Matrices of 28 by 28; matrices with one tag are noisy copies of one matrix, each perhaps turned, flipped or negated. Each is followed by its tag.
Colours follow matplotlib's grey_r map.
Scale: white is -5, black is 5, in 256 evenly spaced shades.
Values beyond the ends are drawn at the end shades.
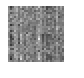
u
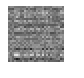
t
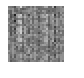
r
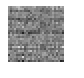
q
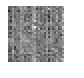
q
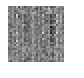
r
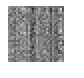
u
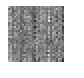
q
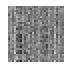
r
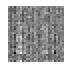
r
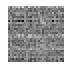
q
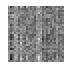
u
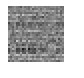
r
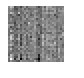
u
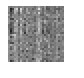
u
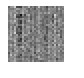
r
